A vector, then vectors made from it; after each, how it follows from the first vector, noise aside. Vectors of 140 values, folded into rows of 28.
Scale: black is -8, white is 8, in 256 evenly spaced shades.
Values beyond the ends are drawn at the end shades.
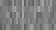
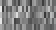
wrapped around, scaled up.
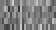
wrapped around, scaled up.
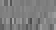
wrapped around, negated, partly zeroed.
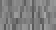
reversed, negated.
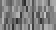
reversed, negated, scaled up.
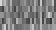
wrapped around, scaled up.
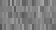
sign-scrambled.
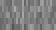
copied.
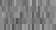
reversed, negated.
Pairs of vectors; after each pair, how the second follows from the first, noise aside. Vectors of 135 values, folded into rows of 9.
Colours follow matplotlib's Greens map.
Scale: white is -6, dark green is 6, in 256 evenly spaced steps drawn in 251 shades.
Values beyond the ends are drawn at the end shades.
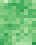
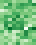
wrapped around, negated, scaled up.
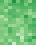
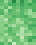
copied.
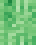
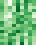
negated, scaled up.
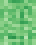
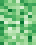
wrapped around, negated, scaled up.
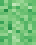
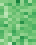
shuffled.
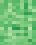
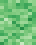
shuffled.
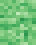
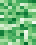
negated, scaled up.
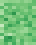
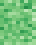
reversed.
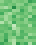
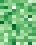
negated, scaled up.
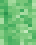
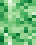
wrapped around, negated, scaled up.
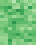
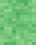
wrapped around, shrunk.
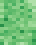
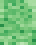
copied.
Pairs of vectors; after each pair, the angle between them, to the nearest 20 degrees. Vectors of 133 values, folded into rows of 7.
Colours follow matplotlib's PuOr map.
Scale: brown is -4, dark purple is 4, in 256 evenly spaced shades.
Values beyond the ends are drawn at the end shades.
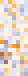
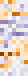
60 degrees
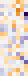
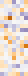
80 degrees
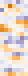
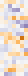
140 degrees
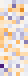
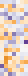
40 degrees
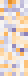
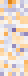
20 degrees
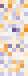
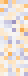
80 degrees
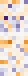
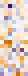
60 degrees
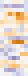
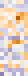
40 degrees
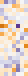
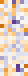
60 degrees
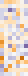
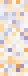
100 degrees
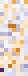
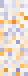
100 degrees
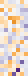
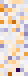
60 degrees
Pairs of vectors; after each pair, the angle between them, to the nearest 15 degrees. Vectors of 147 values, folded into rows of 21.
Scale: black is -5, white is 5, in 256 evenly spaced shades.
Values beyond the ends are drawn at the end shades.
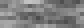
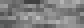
165 degrees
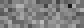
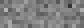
30 degrees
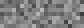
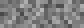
30 degrees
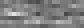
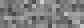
120 degrees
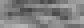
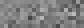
105 degrees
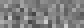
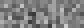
30 degrees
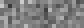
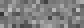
105 degrees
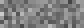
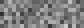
165 degrees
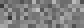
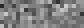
75 degrees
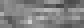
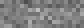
60 degrees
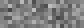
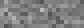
90 degrees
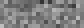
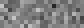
75 degrees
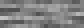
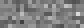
60 degrees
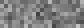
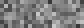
165 degrees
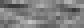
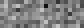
105 degrees
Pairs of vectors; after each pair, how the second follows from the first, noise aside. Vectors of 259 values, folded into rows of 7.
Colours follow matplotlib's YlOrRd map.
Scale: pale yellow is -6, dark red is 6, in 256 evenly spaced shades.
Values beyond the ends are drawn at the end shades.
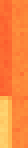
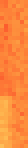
shrunk.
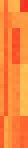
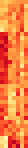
reversed, negated, scaled up.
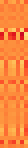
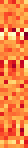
negated, scaled up.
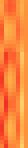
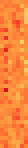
reversed, negated, partly zeroed.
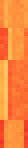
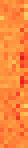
reversed, negated, partly zeroed.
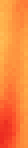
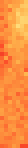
reversed, negated, partly zeroed.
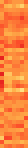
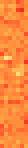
reversed, partly zeroed.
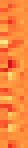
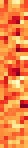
reversed, negated, scaled up.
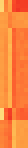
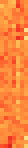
reversed, partly zeroed.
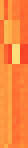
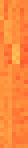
shrunk.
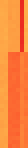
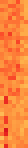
reversed, partly zeroed.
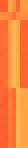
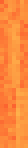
shrunk.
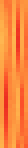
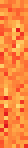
sign-scrambled.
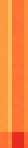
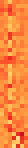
sign-scrambled.
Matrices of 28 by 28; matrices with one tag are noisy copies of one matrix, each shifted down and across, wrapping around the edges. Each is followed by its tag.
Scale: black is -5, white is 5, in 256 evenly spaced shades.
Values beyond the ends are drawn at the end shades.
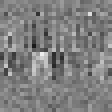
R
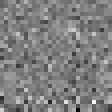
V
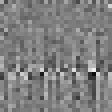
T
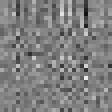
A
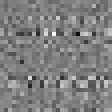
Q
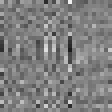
A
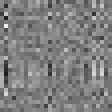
A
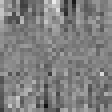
R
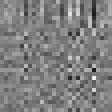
A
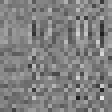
A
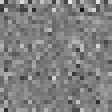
V
